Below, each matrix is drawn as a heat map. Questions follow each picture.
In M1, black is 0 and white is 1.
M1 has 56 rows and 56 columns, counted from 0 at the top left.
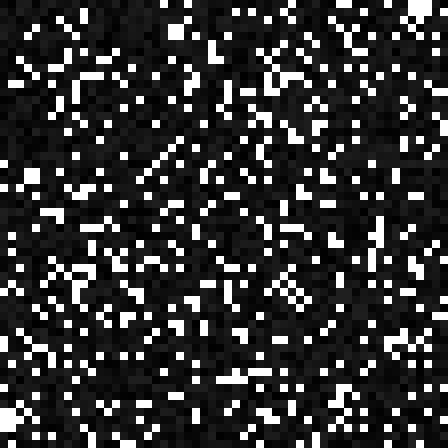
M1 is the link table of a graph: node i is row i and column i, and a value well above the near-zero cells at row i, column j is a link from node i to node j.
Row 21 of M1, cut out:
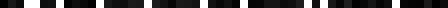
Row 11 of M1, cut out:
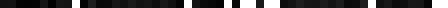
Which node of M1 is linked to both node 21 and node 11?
node 30
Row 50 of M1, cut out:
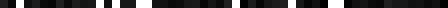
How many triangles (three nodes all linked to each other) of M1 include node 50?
6
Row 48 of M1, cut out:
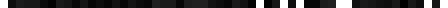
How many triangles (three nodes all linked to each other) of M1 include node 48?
7
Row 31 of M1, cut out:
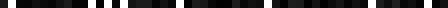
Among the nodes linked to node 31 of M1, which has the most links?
node 33
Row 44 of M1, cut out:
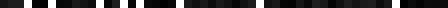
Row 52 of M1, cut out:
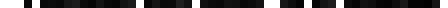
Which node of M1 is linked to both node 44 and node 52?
node 17
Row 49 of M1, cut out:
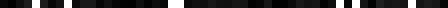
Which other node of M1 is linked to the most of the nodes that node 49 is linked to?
node 3
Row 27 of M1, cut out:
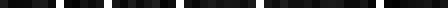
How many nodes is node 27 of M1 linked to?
5
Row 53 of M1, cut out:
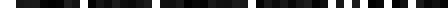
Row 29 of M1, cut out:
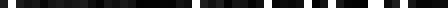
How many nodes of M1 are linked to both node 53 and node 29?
2
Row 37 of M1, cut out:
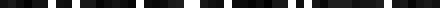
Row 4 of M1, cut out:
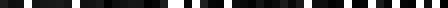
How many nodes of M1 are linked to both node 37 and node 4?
4
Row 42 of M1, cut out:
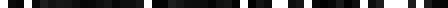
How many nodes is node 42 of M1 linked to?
12
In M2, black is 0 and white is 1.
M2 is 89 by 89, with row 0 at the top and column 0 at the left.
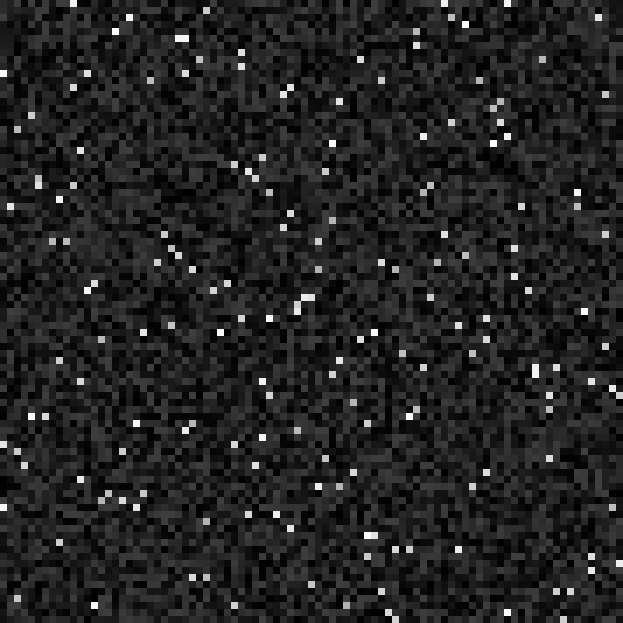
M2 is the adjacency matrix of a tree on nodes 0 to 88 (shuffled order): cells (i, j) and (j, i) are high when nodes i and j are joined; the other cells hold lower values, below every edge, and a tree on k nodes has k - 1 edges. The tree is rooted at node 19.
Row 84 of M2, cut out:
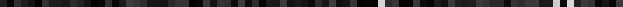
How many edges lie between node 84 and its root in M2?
4
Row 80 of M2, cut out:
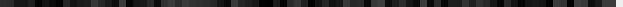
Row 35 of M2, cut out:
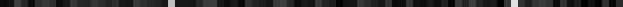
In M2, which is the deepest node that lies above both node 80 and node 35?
56
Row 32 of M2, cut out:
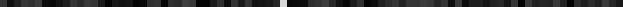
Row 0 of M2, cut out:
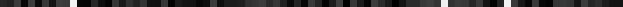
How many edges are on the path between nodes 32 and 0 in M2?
6
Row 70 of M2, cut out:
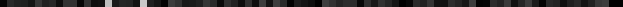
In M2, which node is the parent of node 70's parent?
47
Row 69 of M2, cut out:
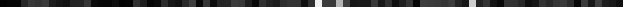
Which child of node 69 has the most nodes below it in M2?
48
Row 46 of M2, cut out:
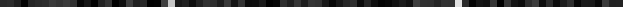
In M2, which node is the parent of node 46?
65
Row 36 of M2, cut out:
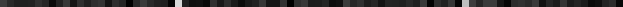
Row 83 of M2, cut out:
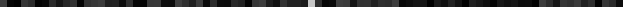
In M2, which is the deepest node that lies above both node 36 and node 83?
26
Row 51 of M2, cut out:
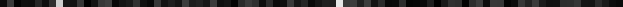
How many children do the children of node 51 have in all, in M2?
2
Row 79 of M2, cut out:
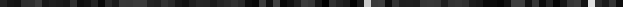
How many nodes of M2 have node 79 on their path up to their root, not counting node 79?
9
